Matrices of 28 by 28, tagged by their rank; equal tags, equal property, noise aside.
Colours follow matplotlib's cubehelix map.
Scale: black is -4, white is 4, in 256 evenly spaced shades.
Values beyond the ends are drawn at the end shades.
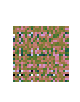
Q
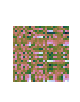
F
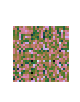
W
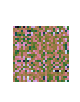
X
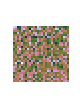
W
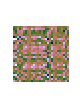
F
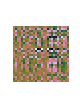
Q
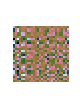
Q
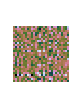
F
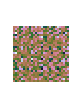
X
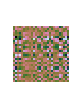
Q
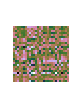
F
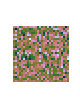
W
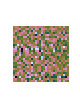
W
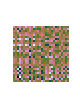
F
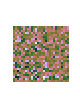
X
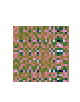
Q
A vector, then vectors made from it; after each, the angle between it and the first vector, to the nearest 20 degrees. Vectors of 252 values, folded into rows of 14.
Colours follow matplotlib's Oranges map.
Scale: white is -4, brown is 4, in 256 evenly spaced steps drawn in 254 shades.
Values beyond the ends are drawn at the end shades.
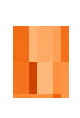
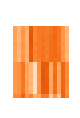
140 degrees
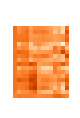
60 degrees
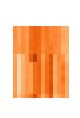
120 degrees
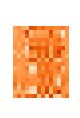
120 degrees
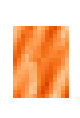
120 degrees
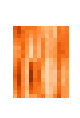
60 degrees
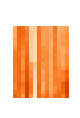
80 degrees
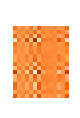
100 degrees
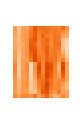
140 degrees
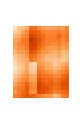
120 degrees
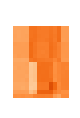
160 degrees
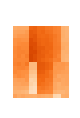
140 degrees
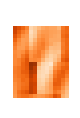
40 degrees
